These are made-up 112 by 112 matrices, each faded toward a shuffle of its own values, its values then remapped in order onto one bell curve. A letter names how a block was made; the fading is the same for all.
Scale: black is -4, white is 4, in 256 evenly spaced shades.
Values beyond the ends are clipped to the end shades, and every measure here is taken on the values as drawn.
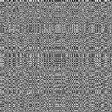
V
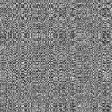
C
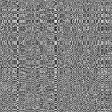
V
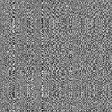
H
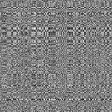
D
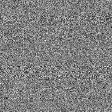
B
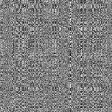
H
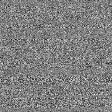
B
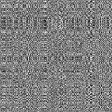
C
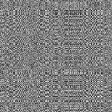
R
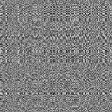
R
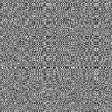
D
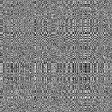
V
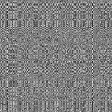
V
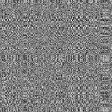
C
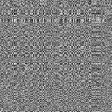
R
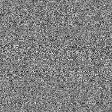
B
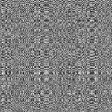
R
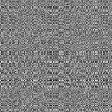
D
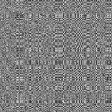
V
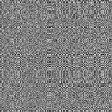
D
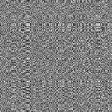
C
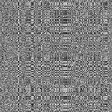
V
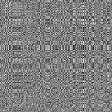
V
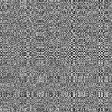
R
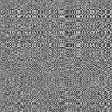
D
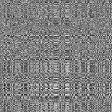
D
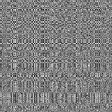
V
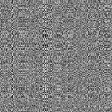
H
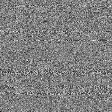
B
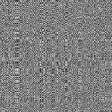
H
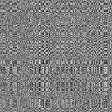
V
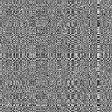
V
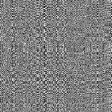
H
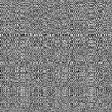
C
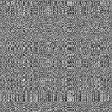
C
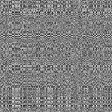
D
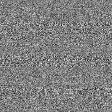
B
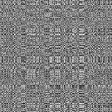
R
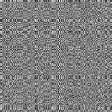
V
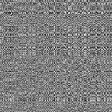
D
